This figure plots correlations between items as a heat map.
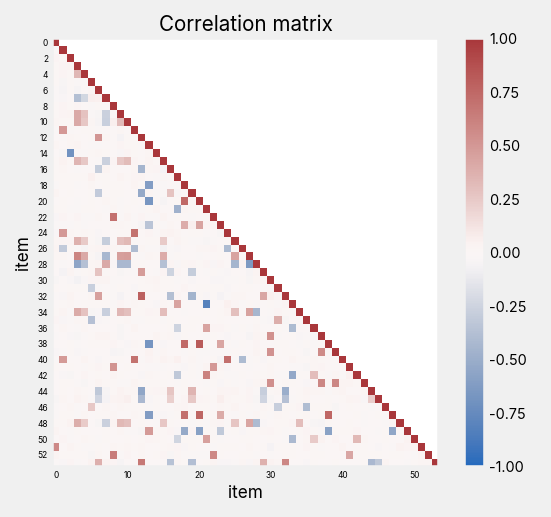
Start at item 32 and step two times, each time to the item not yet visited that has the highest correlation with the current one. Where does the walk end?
53
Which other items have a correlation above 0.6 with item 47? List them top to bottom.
18, 20, 38
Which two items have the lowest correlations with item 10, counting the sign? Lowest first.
28, 7
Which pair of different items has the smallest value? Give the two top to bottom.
21, 33
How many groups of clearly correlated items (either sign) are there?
10
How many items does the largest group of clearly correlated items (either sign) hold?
11
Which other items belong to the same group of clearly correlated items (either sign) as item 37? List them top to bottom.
30, 39, 43
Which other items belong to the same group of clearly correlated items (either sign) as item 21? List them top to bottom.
17, 33, 36, 42, 50
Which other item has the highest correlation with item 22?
8
